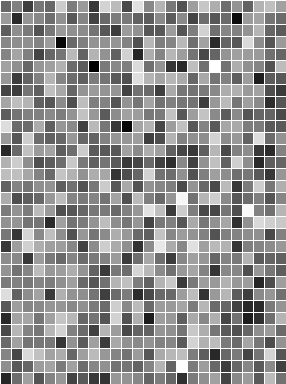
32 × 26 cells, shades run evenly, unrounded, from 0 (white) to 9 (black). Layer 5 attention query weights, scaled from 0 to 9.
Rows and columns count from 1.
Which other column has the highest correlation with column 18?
11
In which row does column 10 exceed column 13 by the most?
23
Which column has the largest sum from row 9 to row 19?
25
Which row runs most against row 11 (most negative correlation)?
32
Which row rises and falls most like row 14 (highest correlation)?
15
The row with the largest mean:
2
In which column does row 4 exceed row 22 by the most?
6
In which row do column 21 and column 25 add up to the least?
19
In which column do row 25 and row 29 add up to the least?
18
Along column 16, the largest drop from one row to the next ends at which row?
7
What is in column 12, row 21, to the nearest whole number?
4
